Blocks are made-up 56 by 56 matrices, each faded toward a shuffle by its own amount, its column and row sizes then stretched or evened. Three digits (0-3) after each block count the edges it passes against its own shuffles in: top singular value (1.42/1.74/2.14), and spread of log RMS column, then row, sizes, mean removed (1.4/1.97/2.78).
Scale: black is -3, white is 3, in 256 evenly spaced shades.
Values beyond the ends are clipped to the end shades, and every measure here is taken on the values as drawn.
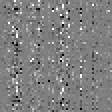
0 3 0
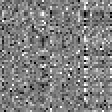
3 2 0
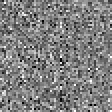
0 2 0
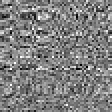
3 1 2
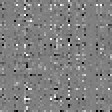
1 3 2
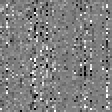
0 3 0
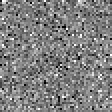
0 1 1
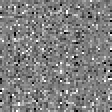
0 2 1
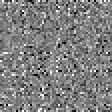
1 1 2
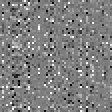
2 3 0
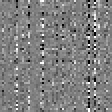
2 3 1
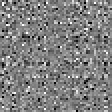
2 2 1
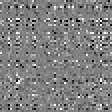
3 2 3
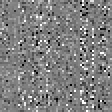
0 3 0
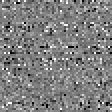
0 1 3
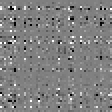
0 3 3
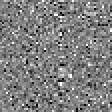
2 1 0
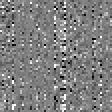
2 3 0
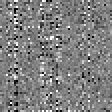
2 3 1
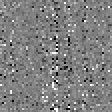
0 2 1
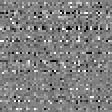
1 1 3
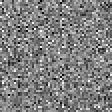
2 1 0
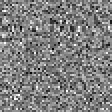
2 0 1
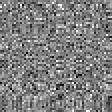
3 0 1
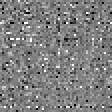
1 1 2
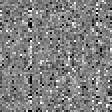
2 2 0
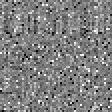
1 0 0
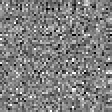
2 1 1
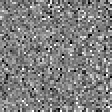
2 1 1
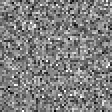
1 0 0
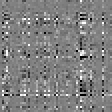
3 3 3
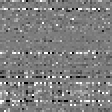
3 0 3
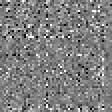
1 2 2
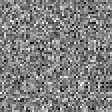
3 0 2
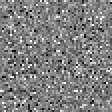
1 1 1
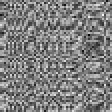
3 0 1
